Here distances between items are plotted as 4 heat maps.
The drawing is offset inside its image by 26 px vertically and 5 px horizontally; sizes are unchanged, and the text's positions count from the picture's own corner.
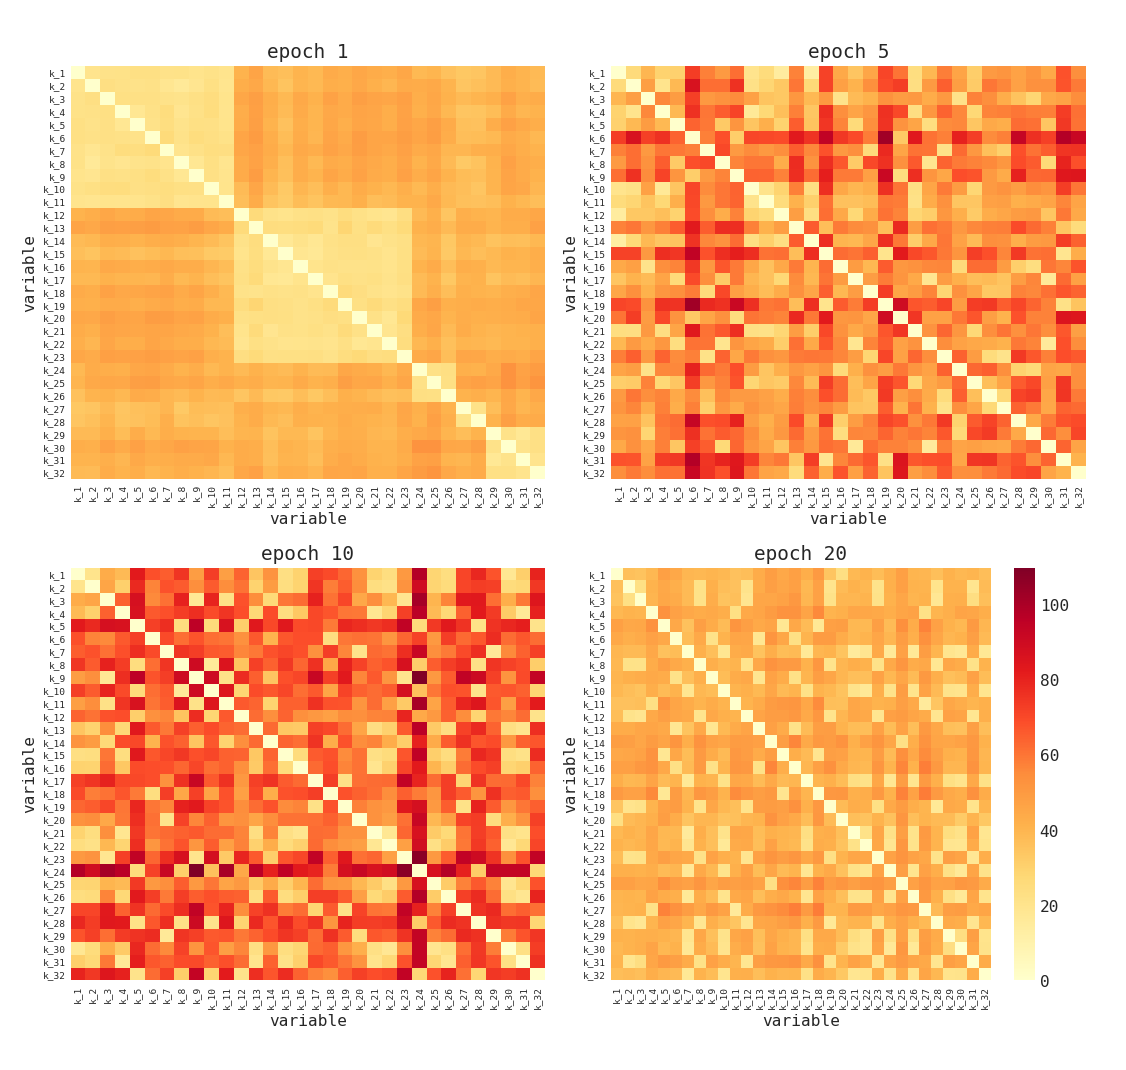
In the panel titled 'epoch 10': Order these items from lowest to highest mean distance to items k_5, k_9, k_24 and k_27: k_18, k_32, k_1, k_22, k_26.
k_32, k_18, k_22, k_1, k_26
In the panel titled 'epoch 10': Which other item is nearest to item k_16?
k_21
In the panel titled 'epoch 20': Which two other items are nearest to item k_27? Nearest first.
k_11, k_4
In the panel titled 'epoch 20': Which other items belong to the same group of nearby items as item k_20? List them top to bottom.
k_1
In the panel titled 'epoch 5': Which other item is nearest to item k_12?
k_1
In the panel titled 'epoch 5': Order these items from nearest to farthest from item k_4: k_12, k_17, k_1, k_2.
k_2, k_1, k_12, k_17
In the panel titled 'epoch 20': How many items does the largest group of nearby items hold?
10
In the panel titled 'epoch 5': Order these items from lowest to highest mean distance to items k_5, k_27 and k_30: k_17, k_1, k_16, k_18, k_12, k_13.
k_17, k_12, k_1, k_18, k_16, k_13
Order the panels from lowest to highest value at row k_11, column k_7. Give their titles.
epoch 1, epoch 20, epoch 5, epoch 10
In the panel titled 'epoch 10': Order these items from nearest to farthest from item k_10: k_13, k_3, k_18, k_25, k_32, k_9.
k_32, k_18, k_25, k_13, k_3, k_9
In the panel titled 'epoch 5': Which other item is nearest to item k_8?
k_22
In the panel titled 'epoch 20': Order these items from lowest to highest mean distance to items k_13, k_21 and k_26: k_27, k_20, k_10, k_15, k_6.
k_10, k_6, k_20, k_15, k_27
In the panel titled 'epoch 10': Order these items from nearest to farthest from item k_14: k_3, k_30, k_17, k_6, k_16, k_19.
k_3, k_6, k_30, k_16, k_19, k_17
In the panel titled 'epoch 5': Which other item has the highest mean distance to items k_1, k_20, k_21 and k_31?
k_6
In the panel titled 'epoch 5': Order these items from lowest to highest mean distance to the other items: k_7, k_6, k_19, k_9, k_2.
k_2, k_7, k_9, k_19, k_6
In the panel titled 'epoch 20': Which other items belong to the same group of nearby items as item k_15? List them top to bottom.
k_5, k_18
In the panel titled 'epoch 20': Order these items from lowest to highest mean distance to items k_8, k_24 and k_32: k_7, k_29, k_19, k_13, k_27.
k_7, k_29, k_19, k_13, k_27
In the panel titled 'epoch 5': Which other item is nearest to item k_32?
k_13
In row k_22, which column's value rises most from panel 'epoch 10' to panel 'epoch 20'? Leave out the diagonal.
k_25
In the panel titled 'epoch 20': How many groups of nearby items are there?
7
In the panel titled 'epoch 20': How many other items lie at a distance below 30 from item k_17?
9
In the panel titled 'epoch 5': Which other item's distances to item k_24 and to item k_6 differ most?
k_28
